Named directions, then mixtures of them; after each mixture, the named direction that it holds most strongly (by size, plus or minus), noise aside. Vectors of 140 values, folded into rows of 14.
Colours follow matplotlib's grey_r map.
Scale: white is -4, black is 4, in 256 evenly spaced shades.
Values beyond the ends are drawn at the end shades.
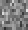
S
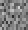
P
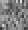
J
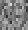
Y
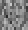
Y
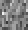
S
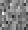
P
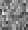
S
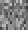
Y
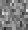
S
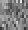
J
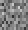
P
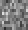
S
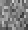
S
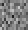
P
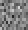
P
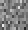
P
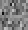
S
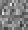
S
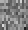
J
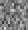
P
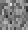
Y
